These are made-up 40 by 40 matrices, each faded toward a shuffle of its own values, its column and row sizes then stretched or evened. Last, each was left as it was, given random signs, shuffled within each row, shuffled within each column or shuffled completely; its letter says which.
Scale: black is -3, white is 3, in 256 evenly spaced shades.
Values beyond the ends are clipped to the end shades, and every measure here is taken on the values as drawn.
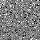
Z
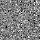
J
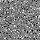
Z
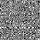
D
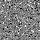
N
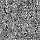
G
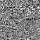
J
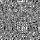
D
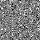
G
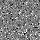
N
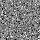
N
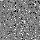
G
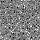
N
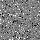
N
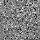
G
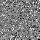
Z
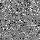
Z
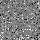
Z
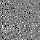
D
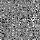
J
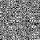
D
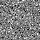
N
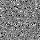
Z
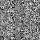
G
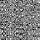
D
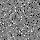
N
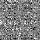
D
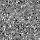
Z
